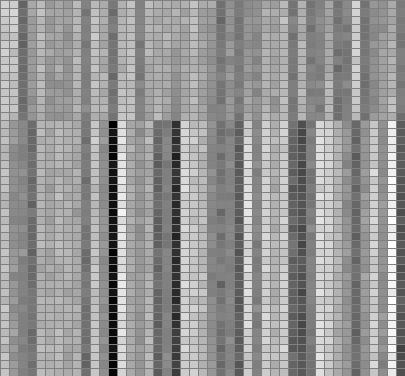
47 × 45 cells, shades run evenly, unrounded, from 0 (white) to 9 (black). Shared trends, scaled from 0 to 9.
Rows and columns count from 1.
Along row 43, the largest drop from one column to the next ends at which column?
14
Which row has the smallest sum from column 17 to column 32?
1
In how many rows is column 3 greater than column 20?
15
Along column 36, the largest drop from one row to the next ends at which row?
16
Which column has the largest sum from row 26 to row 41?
13
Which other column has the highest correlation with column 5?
24
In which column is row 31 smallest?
44
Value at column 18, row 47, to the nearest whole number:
6
